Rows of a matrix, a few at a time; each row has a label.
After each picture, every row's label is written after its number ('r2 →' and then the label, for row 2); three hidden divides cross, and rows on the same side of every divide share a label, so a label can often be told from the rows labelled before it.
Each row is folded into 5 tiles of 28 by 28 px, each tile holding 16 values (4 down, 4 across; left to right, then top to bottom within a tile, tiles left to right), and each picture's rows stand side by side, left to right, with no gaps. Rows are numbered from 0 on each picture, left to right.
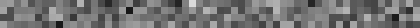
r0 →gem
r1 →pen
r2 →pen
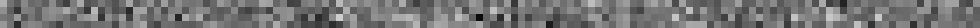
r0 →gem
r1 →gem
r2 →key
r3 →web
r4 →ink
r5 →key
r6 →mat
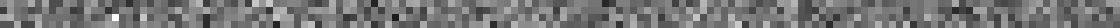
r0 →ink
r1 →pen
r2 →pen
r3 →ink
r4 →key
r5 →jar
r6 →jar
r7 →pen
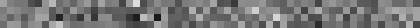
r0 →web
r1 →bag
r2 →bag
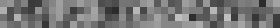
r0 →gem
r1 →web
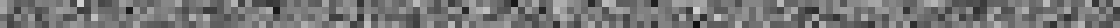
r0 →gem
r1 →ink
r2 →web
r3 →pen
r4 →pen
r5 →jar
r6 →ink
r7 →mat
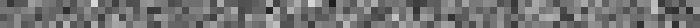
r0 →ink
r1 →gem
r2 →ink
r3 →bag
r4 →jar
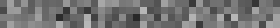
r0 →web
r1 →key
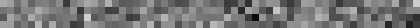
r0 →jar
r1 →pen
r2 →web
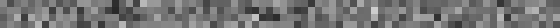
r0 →jar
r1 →jar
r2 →gem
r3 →bag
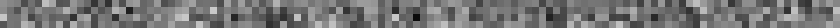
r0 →pen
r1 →web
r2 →jar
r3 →web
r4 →web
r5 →gem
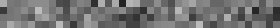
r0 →web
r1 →web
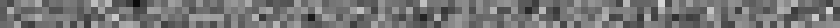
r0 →ink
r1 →ink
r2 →mat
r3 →jar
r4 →web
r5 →ink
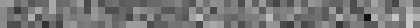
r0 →gem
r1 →key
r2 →key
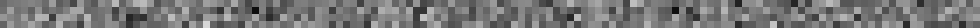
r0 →web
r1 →jar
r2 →mat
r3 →mat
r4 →jar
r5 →pen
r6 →bag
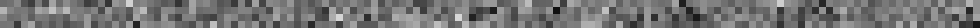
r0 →pen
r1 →pen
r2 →key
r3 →mat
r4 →web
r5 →jar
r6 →pen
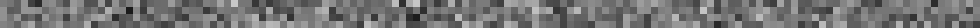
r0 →pen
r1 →ink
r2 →web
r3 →mat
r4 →ink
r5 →gem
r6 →pen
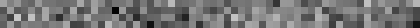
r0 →jar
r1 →key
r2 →web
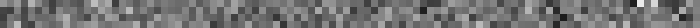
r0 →ink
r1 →jar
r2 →bag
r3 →mat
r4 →jar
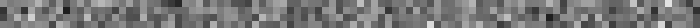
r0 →jar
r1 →pen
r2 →gem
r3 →web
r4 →mat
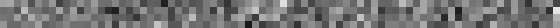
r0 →jar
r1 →bag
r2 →gem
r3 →gem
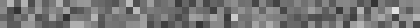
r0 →gem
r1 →key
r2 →bag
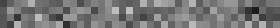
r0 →mat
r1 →jar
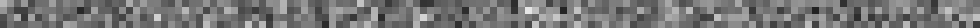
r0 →gem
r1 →jar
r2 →gem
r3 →bag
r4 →mat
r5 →jar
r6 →bag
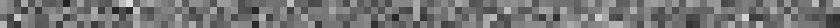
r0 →gem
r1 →jar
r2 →pen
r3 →ink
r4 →web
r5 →web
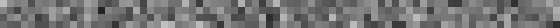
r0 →gem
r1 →web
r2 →key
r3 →pen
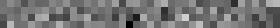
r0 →web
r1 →web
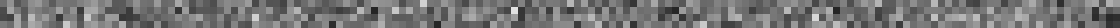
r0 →jar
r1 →ink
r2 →mat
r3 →gem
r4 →jar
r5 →ink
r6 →key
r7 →web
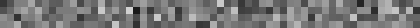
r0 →mat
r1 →gem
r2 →mat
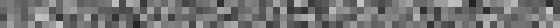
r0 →web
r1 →mat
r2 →gem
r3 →ink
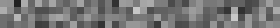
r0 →gem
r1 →gem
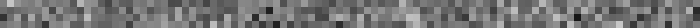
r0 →jar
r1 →pen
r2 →key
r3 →key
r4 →mat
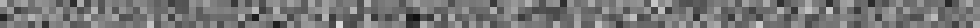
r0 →jar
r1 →pen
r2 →web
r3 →jar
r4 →ink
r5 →mat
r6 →gem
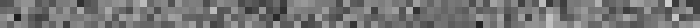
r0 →bag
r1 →jar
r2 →mat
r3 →key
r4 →ink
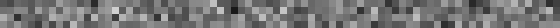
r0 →bag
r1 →bag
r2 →gem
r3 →ink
